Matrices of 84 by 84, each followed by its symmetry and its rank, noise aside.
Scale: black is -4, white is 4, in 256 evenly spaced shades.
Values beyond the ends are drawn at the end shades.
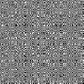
symmetric, rank four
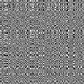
no symmetry, rank three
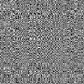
no symmetry, rank five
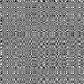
no symmetry, rank three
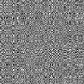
no symmetry, rank four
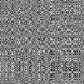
no symmetry, rank three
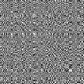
no symmetry, rank five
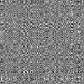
antisymmetric, rank four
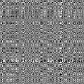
no symmetry, rank three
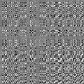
symmetric, rank three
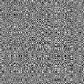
no symmetry, rank five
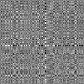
no symmetry, rank three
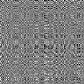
no symmetry, rank three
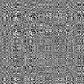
antisymmetric, rank four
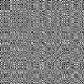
symmetric, rank four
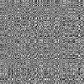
no symmetry, rank five
